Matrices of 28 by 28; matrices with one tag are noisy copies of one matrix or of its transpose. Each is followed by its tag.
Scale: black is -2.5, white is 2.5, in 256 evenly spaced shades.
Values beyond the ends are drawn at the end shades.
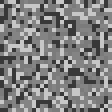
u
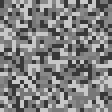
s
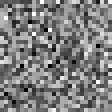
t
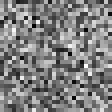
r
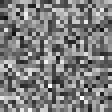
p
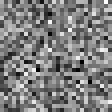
r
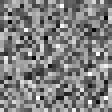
t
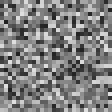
s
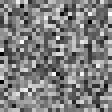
t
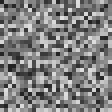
u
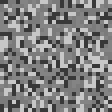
s
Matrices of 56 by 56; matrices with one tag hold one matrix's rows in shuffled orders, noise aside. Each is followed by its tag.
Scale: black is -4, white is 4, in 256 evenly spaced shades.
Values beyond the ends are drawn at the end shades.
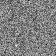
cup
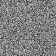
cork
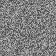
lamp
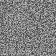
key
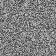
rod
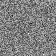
cup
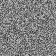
lamp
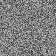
lamp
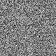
cork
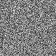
key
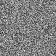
key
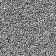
rod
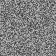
cup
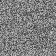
cork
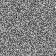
lamp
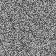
cup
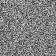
key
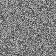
lamp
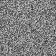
key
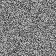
rod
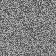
lamp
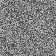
cup
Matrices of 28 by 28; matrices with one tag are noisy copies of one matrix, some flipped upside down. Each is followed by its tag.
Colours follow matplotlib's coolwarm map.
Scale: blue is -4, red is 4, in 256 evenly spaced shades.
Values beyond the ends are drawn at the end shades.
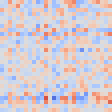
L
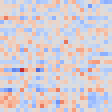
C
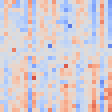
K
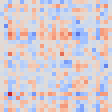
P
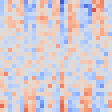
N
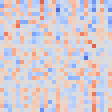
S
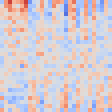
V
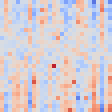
K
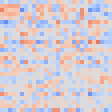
C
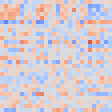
C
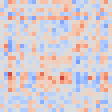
P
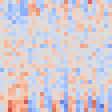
V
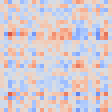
P
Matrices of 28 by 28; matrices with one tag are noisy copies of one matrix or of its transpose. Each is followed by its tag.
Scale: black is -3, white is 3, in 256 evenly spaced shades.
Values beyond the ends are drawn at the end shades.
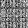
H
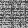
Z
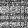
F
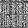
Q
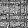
F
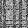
F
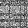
F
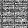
Q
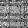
F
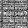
Q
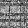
F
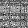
F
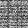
H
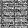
Q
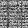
H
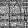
F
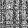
F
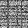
H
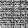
Z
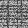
H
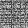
Z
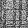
F
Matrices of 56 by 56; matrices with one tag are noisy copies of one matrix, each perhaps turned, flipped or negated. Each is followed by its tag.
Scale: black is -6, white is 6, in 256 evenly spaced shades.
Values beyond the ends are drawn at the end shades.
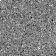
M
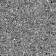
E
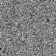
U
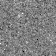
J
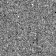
J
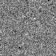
U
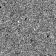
U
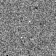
U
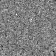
E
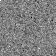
M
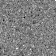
M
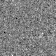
J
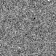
U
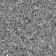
U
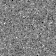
J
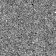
J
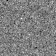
U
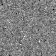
E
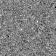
U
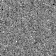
E
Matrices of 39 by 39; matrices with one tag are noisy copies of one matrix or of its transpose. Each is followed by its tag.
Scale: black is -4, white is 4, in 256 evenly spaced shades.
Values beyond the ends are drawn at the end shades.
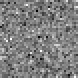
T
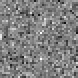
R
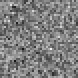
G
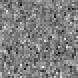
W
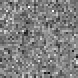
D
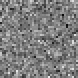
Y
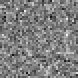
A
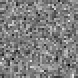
A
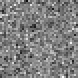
D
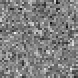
Y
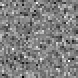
R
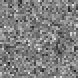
W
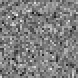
A
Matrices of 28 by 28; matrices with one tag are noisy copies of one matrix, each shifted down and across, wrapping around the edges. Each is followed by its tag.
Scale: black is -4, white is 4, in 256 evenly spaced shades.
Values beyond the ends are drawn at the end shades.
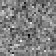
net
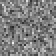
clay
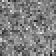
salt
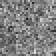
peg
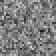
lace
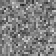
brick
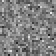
peg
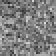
peg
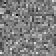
brick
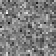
peg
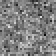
peg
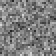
clay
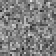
salt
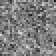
peg
